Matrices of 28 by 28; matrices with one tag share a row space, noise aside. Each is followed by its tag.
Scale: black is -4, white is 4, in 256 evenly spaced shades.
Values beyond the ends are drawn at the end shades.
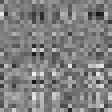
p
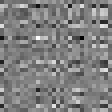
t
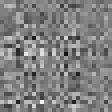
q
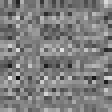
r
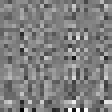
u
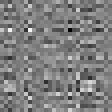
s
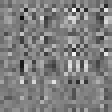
u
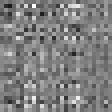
q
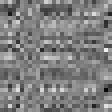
r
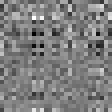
p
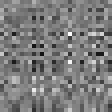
p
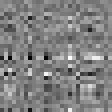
s
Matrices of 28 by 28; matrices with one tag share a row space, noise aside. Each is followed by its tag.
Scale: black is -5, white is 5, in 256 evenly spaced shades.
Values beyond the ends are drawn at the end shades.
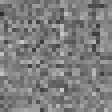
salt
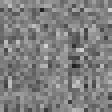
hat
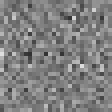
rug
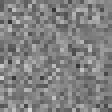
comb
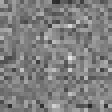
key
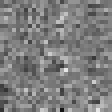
salt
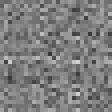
hat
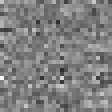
salt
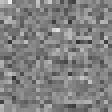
key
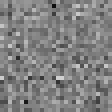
comb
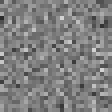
rug
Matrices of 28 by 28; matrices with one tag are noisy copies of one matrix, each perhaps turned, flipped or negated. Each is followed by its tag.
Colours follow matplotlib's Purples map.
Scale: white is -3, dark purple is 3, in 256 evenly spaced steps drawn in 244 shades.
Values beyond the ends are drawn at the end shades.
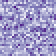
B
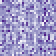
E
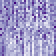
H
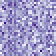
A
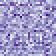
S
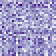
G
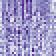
H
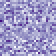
S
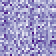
G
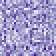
S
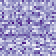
E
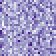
A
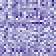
G
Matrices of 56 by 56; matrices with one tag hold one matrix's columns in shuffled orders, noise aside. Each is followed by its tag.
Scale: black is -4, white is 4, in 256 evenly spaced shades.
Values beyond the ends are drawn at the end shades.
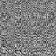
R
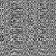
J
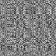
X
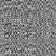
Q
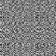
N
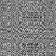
N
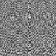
R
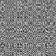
N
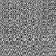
J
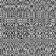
Q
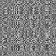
X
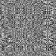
X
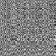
J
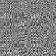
R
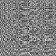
J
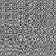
J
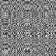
Q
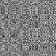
X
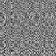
R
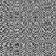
N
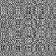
X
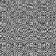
N
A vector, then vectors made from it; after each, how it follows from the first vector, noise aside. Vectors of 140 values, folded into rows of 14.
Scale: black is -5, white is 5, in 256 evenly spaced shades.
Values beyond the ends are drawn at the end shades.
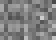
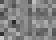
reversed, negated.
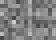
reversed.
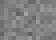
wrapped around, negated, shrunk.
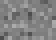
wrapped around, negated, partly zeroed.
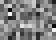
wrapped around, negated, scaled up.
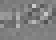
wrapped around, partly zeroed.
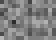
reversed, negated.
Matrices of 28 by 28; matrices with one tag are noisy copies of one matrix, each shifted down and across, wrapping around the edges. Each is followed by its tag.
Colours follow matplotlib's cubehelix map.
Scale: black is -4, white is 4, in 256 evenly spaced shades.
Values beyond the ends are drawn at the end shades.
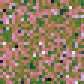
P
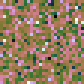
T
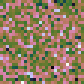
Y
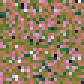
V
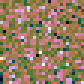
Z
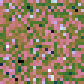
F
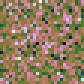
Z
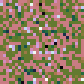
P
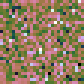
Z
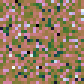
Z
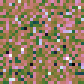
Y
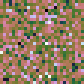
P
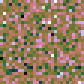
T
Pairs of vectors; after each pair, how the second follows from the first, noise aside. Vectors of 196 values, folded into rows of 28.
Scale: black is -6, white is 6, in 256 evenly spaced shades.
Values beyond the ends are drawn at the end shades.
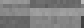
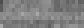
reversed, shrunk.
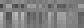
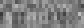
negated.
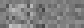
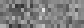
negated.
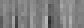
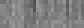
reversed, shrunk.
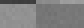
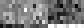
reversed, negated, scaled up.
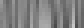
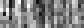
reversed, negated, scaled up.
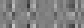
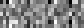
reversed, negated, scaled up.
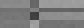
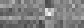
reversed, negated.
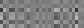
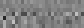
wrapped around, partly zeroed.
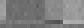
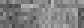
reversed, negated.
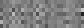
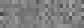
reversed, shrunk.
